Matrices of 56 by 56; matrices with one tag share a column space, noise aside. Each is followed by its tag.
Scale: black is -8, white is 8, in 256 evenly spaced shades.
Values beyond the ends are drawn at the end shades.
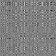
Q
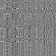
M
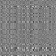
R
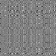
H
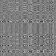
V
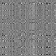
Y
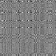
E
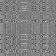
V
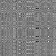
M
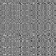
Y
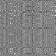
H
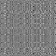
H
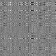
Q
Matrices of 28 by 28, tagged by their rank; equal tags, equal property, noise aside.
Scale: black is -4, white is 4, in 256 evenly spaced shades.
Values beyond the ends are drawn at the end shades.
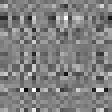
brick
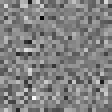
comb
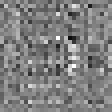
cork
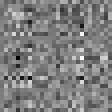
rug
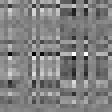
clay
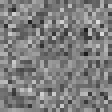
comb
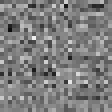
comb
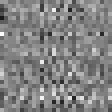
rug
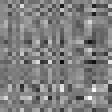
brick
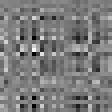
brick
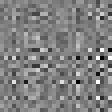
brick
